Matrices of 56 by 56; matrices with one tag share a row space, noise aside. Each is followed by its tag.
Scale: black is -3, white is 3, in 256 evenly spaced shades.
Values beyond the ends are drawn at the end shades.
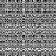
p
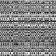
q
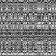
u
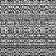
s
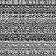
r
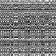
q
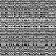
s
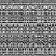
u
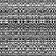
r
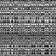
q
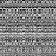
p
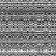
u
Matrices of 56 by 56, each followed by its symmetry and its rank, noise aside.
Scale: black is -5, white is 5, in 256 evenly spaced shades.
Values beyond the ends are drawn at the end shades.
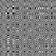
symmetric, rank three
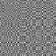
antisymmetric, rank two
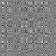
symmetric, rank two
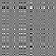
no symmetry, rank one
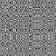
no symmetry, rank three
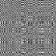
antisymmetric, rank two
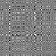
no symmetry, rank three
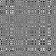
symmetric, rank two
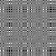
symmetric, rank one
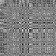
symmetric, rank two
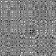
symmetric, rank three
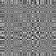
antisymmetric, rank two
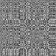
antisymmetric, rank two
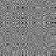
no symmetry, rank three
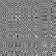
symmetric, rank three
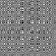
symmetric, rank two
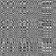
no symmetry, rank two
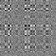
symmetric, rank one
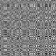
antisymmetric, rank two
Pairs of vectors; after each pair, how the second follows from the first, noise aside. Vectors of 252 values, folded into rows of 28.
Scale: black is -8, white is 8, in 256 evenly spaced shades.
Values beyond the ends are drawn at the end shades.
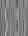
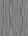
reversed, negated, shrunk.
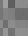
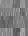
reversed.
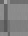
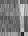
reversed, negated, scaled up.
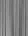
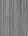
reversed, negated, shrunk.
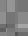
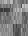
reversed, negated, scaled up.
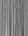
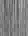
reversed.
